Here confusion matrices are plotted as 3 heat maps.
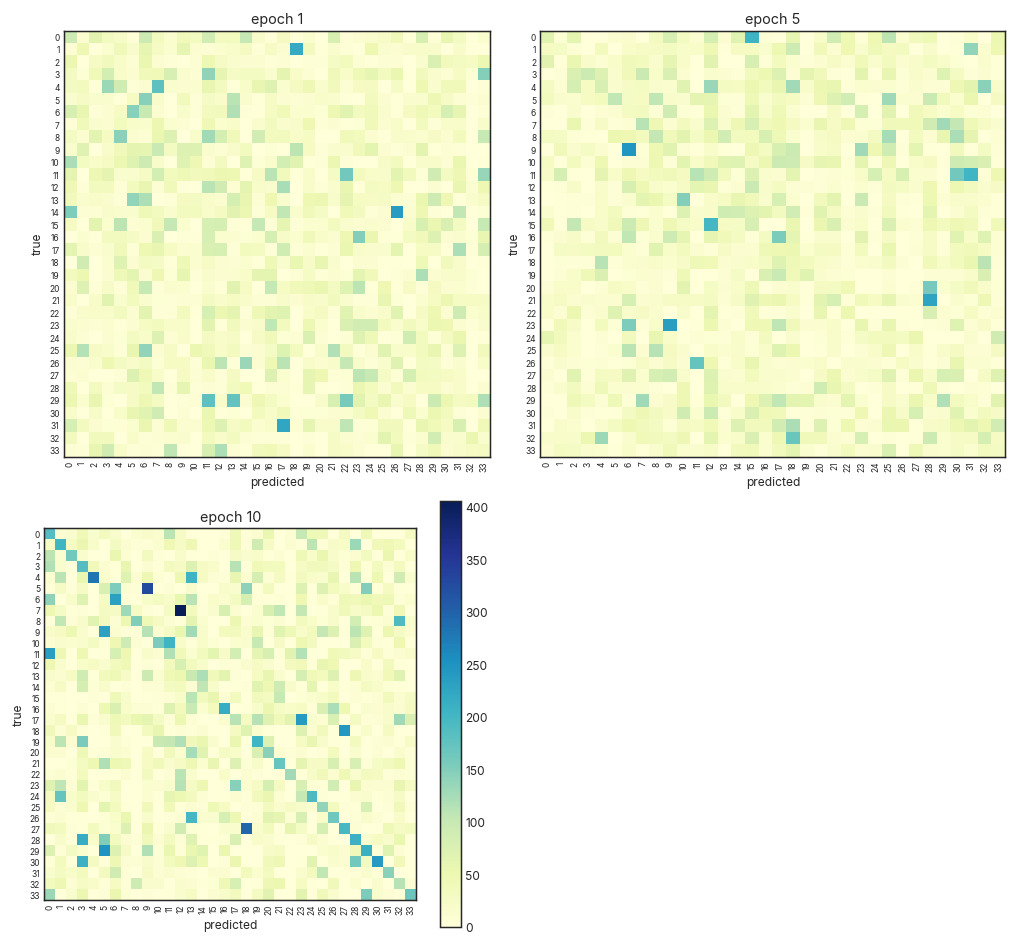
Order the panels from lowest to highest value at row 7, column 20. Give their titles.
epoch 1, epoch 5, epoch 10
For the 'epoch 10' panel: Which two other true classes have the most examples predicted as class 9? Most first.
5, 29
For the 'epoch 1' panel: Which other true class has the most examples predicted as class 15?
8
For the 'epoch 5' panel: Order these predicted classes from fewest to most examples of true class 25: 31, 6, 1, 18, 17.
31, 1, 18, 17, 6
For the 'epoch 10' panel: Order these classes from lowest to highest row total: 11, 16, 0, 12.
12, 0, 16, 11
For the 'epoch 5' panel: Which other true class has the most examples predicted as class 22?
5
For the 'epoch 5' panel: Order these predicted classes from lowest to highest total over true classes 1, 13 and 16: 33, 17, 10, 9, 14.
33, 14, 9, 10, 17
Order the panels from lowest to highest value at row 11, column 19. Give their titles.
epoch 5, epoch 1, epoch 10
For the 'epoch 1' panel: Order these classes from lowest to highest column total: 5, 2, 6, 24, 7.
2, 24, 5, 7, 6
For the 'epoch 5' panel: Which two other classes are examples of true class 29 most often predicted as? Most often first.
7, 17
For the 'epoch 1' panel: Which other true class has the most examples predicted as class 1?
25
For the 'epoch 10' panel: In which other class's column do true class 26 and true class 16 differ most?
13
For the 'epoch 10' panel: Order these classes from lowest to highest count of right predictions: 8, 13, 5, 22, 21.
5, 13, 22, 8, 21
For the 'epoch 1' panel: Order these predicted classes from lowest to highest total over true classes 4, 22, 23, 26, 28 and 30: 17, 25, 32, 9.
32, 25, 9, 17
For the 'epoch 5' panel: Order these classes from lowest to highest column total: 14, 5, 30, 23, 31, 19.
19, 5, 14, 23, 31, 30
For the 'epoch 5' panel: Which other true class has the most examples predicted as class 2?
15
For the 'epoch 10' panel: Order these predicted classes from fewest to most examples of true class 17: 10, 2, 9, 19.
2, 10, 9, 19
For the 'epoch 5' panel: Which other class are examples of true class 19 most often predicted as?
17
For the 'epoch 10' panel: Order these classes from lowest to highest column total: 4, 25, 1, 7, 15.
15, 4, 7, 25, 1
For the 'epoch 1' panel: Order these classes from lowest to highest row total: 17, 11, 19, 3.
19, 17, 3, 11
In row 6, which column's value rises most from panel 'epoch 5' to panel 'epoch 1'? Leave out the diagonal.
5
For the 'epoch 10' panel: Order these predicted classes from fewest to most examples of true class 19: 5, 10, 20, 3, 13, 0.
5, 0, 13, 20, 10, 3
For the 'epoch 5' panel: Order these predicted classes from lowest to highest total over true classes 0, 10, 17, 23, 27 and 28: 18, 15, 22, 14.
22, 14, 18, 15
